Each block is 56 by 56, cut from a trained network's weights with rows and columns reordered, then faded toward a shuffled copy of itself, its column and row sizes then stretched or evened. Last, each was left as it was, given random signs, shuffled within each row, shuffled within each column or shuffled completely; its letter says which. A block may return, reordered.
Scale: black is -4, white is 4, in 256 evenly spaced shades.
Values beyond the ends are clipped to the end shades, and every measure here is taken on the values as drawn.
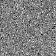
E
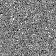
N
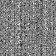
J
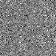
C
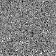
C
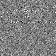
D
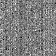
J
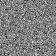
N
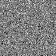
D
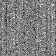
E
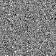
C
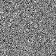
E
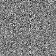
C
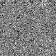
C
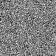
N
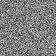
N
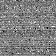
D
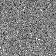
N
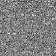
D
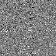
C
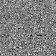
C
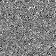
D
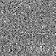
J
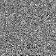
C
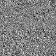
C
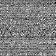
J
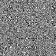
C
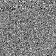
D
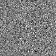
C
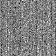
E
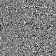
C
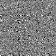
C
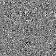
C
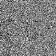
C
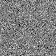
D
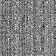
J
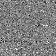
D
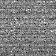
J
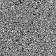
D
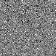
C
